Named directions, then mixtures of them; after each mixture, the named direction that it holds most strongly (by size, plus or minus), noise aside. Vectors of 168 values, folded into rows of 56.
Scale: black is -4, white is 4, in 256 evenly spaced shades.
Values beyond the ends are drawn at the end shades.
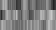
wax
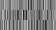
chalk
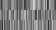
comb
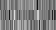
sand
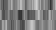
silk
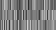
chalk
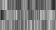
wax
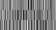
chalk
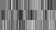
silk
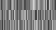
comb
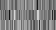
sand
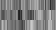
silk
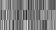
chalk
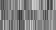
silk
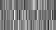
comb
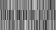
chalk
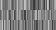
comb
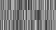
chalk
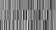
chalk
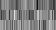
sand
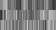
wax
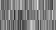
silk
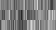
silk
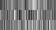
comb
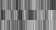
wax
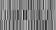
chalk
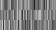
comb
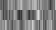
silk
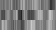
silk
